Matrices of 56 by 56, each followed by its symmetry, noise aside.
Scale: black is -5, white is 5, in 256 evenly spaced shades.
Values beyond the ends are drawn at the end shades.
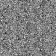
mirrored top to bottom.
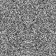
mirrored left to right.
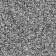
antisymmetric.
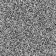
same after a half turn.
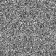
mirrored left to right.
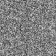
mirrored top to bottom.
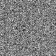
mirrored top to bottom.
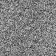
same after a half turn.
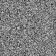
mirrored top to bottom.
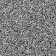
symmetric.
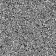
antisymmetric.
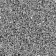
symmetric across the other diagonal.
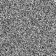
symmetric across the other diagonal.
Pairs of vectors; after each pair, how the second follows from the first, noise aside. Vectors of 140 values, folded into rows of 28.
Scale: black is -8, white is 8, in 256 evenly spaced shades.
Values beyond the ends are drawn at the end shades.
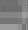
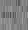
wrapped around, negated, partly zeroed.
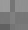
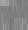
wrapped around, negated, partly zeroed.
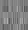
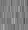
wrapped around, negated, partly zeroed.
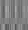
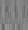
negated, shrunk.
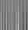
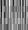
reversed, scaled up.
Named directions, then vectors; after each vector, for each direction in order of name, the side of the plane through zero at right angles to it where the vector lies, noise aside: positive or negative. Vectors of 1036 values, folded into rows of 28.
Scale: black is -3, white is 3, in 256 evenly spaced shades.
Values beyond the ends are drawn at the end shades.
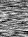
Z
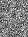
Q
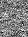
positive, positive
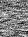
positive, positive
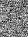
negative, positive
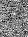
negative, positive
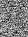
negative, positive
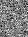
negative, positive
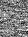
positive, positive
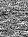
negative, negative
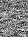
positive, positive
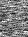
positive, negative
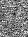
positive, negative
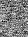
negative, positive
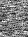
positive, negative
